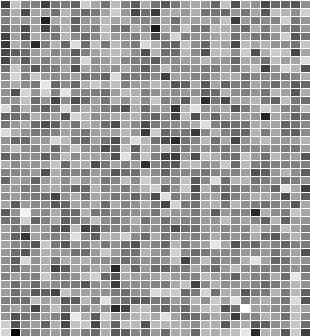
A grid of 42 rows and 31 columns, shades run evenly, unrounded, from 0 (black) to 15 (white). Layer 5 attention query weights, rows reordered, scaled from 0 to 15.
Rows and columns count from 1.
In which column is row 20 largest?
13
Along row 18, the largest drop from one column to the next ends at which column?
24
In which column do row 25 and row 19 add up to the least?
6
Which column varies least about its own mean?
28
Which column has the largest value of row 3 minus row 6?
4
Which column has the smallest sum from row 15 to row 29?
20
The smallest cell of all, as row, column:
42, 2
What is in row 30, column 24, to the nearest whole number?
9
